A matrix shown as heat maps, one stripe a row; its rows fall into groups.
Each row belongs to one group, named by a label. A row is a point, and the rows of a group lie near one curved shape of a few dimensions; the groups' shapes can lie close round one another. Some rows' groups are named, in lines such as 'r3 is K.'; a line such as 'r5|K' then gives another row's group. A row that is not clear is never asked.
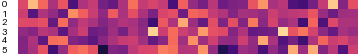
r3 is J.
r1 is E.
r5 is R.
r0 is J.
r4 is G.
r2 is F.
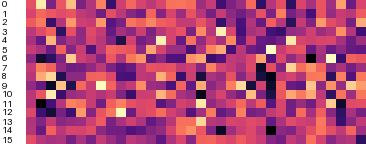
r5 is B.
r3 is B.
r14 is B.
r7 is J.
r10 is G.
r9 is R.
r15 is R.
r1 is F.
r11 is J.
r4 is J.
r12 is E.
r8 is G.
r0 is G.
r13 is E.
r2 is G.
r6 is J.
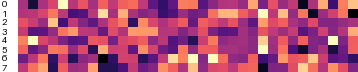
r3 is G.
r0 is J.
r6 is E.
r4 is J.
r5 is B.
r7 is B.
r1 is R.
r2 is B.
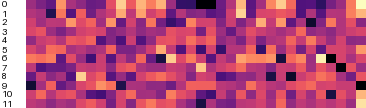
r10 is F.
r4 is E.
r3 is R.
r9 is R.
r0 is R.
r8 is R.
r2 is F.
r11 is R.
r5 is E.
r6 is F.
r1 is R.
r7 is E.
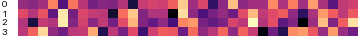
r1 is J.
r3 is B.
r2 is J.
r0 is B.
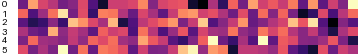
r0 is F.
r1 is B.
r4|B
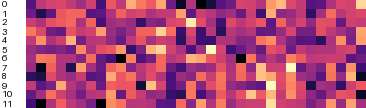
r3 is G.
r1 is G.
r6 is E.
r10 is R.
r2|B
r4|J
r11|G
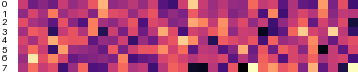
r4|B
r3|B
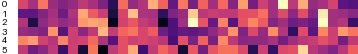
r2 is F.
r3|R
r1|F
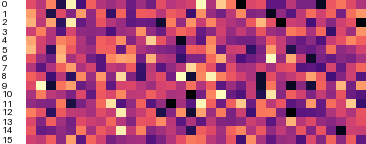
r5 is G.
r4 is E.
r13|G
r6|B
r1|R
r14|E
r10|B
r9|G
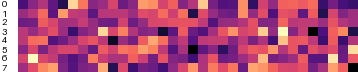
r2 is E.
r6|J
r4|J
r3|R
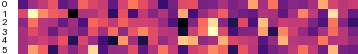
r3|B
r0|F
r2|B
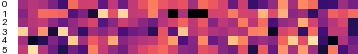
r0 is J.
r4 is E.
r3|F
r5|J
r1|R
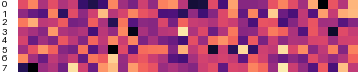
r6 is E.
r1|R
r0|F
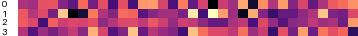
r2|G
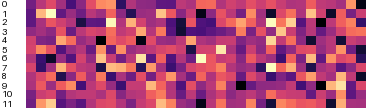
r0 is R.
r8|B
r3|R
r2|R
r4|B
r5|B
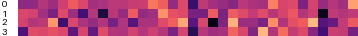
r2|B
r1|F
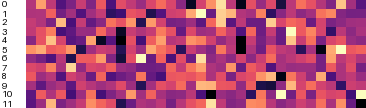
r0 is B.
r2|B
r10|F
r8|F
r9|J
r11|R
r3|J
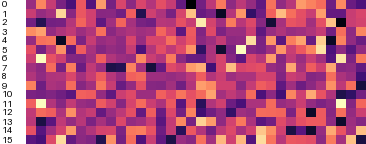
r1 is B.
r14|J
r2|J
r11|J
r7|E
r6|J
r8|F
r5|B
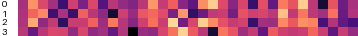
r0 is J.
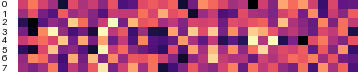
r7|R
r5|G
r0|J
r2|G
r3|G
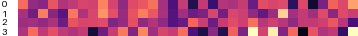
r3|F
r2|R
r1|G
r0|E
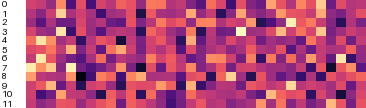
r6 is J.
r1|B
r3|B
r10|B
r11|F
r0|B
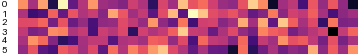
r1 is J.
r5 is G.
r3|B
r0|F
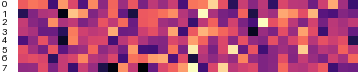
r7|E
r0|B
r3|J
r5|R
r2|B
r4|R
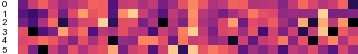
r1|F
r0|R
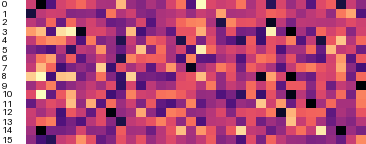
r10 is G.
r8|G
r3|G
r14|E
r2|B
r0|J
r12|F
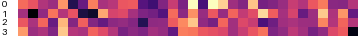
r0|E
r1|G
